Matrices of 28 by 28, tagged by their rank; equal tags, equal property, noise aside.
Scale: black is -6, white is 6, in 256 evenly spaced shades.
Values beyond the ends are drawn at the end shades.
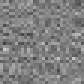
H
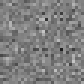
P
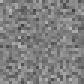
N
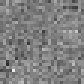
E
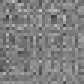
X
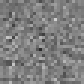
N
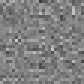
X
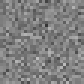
N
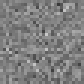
E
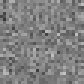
N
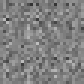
E
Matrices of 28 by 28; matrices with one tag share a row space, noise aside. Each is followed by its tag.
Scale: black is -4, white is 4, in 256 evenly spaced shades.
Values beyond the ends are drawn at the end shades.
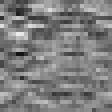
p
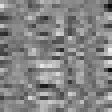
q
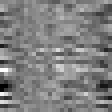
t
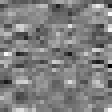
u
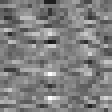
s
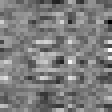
q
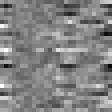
t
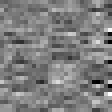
u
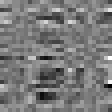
q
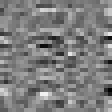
q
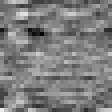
p
